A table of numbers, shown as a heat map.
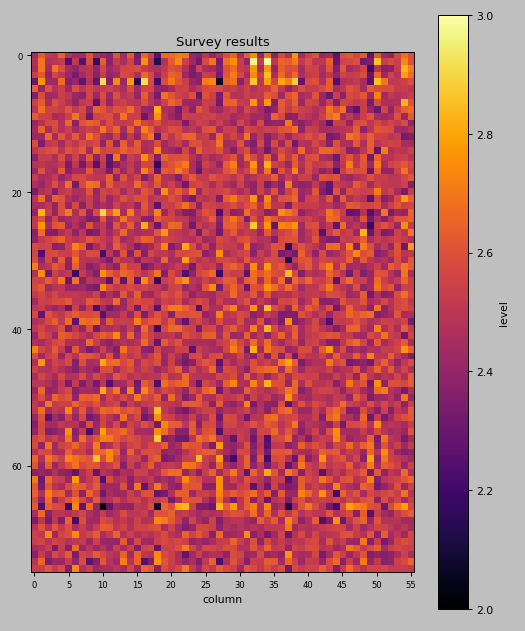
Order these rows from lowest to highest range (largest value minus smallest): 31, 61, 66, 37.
31, 61, 37, 66
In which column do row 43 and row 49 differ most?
54
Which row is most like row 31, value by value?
43
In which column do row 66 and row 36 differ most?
10
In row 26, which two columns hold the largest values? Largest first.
48, 19
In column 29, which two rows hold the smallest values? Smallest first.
59, 56
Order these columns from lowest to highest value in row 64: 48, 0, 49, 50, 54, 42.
48, 50, 49, 0, 54, 42
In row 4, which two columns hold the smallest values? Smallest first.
27, 15
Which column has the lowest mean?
49
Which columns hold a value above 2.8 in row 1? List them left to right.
32, 34, 50
